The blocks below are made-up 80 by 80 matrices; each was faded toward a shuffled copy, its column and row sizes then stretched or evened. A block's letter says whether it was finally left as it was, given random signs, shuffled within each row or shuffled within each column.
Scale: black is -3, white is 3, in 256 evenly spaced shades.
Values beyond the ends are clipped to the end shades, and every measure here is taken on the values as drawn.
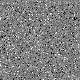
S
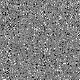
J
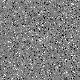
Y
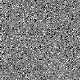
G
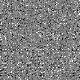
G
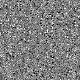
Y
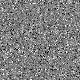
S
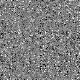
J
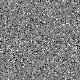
S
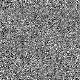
J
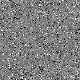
J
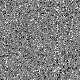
Y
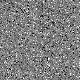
Y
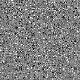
G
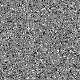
S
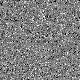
S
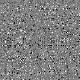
G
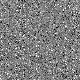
Y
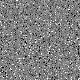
Y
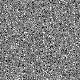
Y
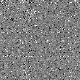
J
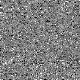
G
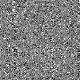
G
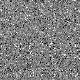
J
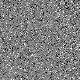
Y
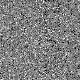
Y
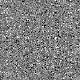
G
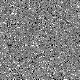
J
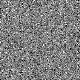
Y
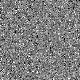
Y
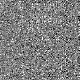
G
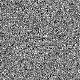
S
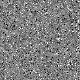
Y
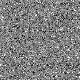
S
